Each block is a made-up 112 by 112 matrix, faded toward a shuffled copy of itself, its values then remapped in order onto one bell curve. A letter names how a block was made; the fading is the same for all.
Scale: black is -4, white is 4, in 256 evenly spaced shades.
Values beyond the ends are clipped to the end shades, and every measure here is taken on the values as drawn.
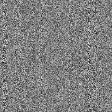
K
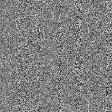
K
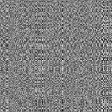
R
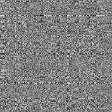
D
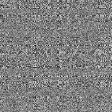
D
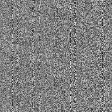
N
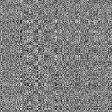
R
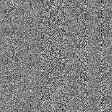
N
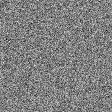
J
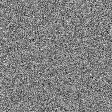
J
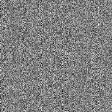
K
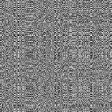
R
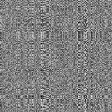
R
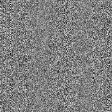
K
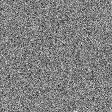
J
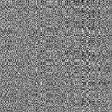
R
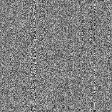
K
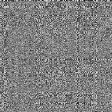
D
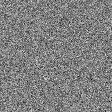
J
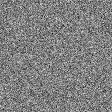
J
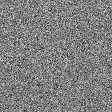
J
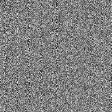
K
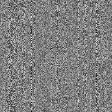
N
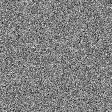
J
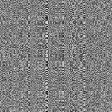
R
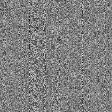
N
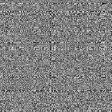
D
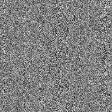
K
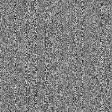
N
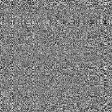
D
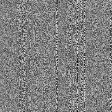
N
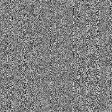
N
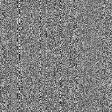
N
